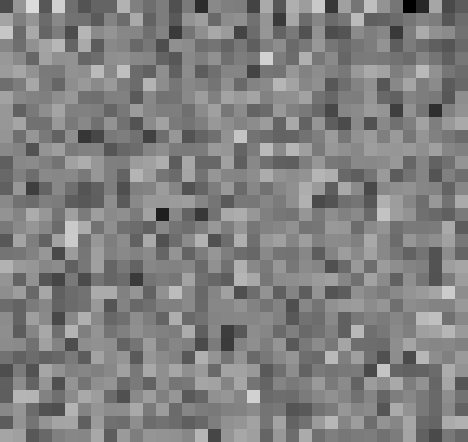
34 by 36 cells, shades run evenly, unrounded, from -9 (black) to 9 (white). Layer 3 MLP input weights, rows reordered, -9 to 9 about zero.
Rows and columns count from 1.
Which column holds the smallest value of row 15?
3
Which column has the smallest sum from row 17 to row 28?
5
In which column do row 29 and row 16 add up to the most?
30
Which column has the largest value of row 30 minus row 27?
16
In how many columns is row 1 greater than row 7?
15
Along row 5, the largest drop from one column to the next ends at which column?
22
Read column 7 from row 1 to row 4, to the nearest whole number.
-3 -1 4 3
